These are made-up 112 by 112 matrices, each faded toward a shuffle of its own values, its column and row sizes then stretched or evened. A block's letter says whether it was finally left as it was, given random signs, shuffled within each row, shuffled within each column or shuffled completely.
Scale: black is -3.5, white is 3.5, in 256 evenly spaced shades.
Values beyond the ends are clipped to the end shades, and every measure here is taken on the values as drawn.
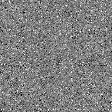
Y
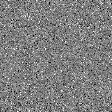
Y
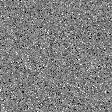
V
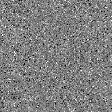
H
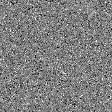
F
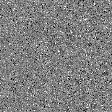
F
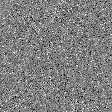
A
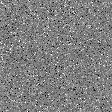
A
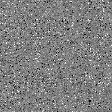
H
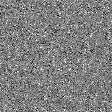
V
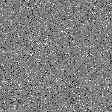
F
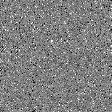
H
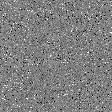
V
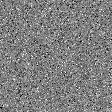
A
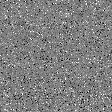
V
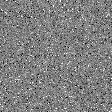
V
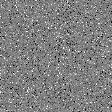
F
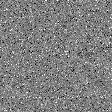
V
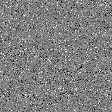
V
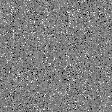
Y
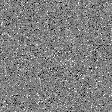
V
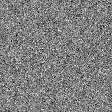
A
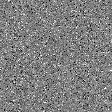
F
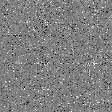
Y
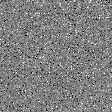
V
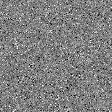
V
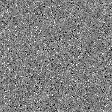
F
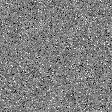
A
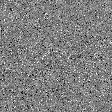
V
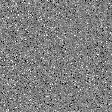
F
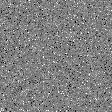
A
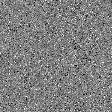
F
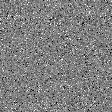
V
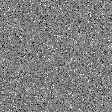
F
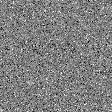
V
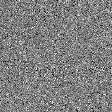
Y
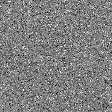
F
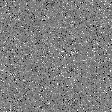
F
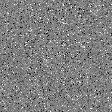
H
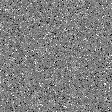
A
